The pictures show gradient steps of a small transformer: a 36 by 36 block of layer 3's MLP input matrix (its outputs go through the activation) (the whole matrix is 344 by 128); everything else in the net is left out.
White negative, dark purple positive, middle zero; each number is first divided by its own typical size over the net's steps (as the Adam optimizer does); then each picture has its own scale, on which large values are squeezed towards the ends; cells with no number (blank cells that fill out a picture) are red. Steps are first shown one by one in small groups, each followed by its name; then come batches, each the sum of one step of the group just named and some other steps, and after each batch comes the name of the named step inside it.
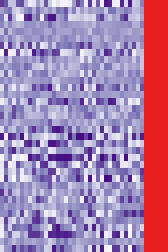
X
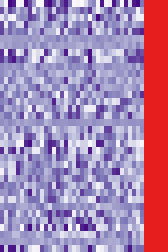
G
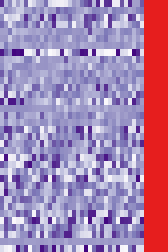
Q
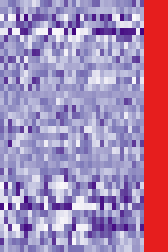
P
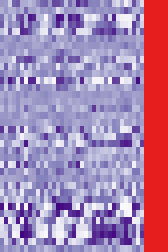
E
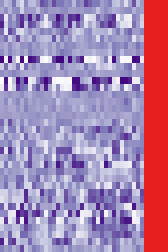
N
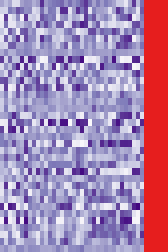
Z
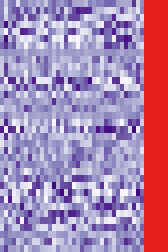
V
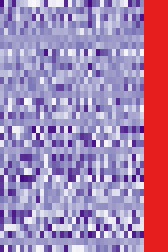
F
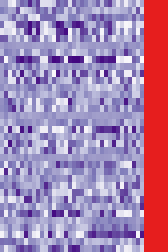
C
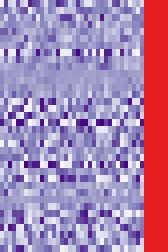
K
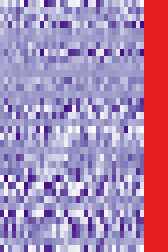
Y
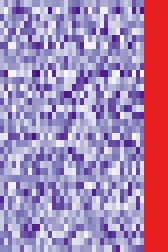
E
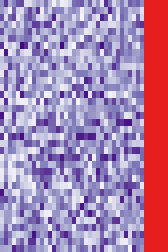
X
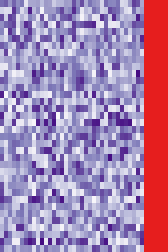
F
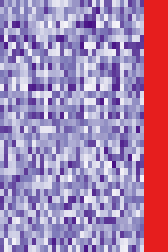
Q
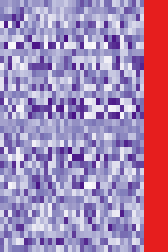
N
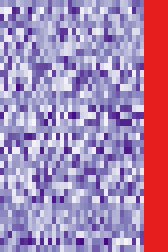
N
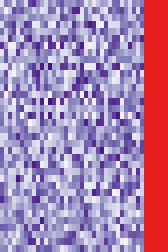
K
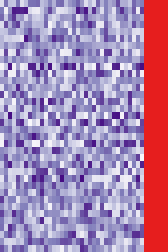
K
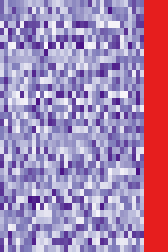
F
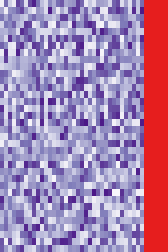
K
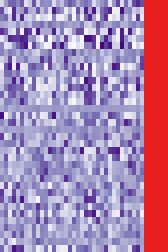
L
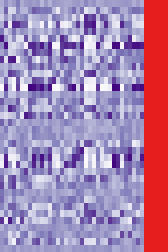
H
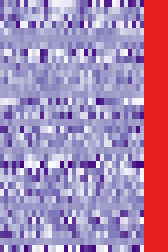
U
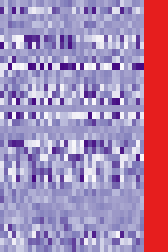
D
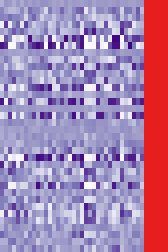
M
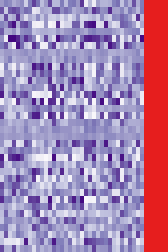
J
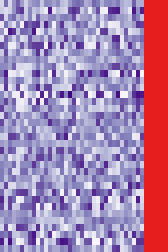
M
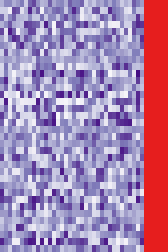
J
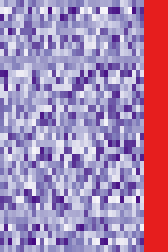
M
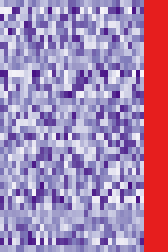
M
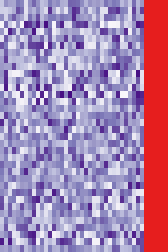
M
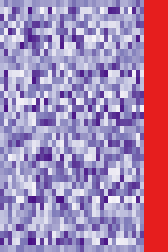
M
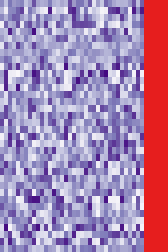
U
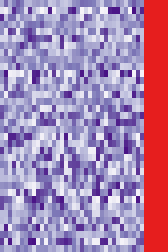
U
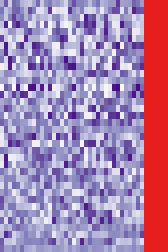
H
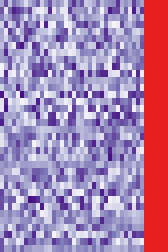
J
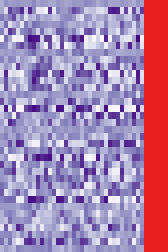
M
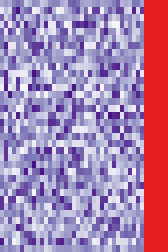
H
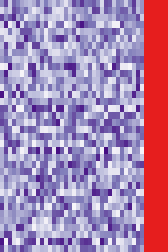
U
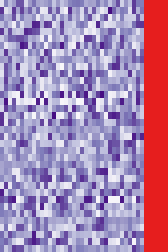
L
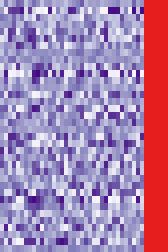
J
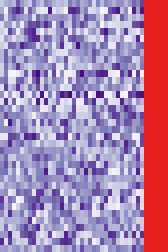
U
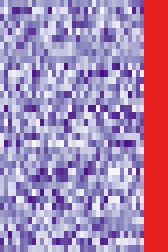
U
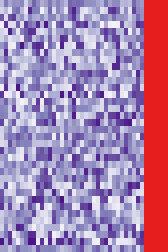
M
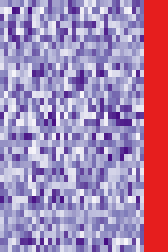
J
